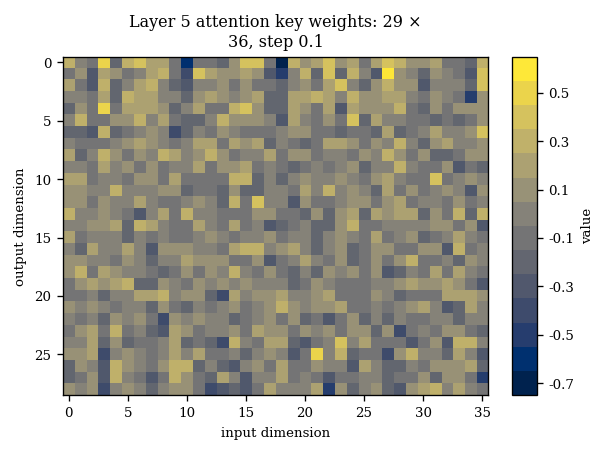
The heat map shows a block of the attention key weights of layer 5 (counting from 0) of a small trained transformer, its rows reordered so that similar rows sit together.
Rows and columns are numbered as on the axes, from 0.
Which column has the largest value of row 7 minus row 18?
28
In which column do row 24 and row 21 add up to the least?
32
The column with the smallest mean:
18
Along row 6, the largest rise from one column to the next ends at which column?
3
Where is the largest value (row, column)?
1, 27
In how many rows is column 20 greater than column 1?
12
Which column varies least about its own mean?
25
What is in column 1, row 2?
-0.1
